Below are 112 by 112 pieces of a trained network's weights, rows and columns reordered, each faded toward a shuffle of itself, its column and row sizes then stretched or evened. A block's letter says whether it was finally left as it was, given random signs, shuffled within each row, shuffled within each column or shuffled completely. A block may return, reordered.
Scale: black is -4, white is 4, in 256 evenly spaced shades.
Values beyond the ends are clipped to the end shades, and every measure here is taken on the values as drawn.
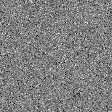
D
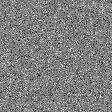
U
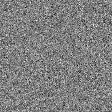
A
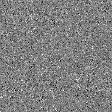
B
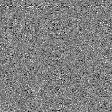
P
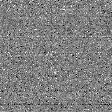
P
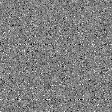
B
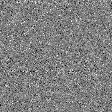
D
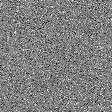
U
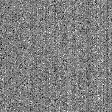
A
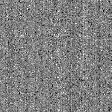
P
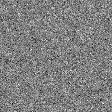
D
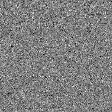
B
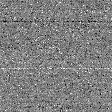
D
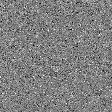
D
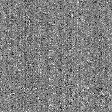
P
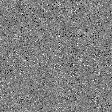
B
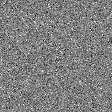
A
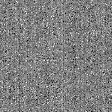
P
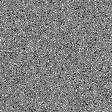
U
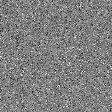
A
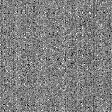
P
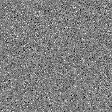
A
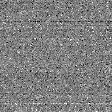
P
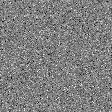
U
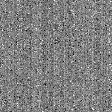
P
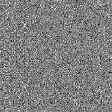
P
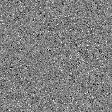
A
